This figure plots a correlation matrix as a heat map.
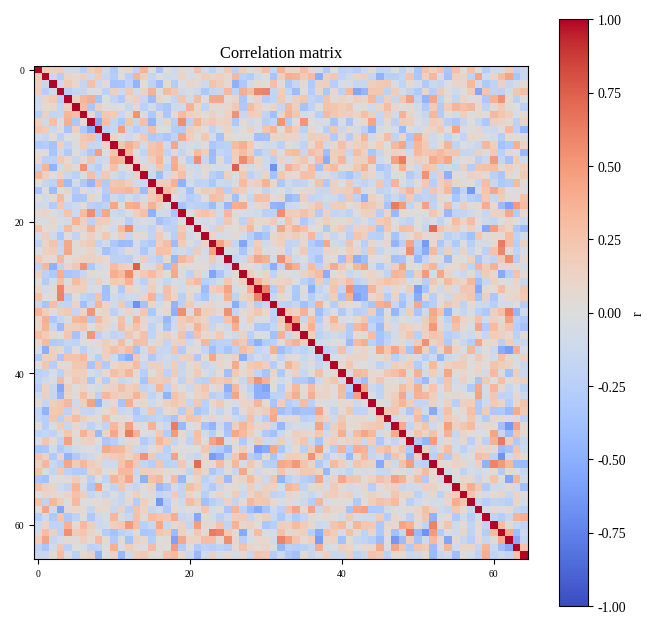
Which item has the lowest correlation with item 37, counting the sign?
62
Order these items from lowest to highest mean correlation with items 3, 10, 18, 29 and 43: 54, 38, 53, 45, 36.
38, 36, 53, 45, 54
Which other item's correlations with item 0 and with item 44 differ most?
8
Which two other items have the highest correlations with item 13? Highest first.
26, 6
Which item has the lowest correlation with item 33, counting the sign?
17
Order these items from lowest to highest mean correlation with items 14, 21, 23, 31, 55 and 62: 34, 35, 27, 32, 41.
27, 41, 35, 34, 32
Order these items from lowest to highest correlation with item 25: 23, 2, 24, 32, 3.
24, 2, 23, 3, 32
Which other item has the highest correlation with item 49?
61
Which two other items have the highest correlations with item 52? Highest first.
21, 60
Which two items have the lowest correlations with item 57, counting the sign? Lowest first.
16, 22
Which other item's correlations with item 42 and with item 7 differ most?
32
